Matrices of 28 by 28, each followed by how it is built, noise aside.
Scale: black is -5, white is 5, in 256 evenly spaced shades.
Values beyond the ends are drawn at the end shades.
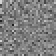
low rank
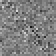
banded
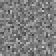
repeating rows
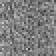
repeating rows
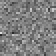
low rank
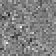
lower triangular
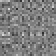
low rank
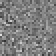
lower triangular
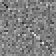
diagonal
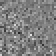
lower triangular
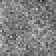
smooth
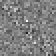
banded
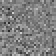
lower triangular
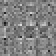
low rank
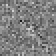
banded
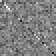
diagonal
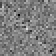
banded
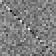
diagonal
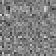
low rank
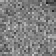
smooth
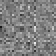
low rank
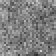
smooth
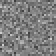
repeating rows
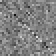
diagonal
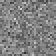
noise
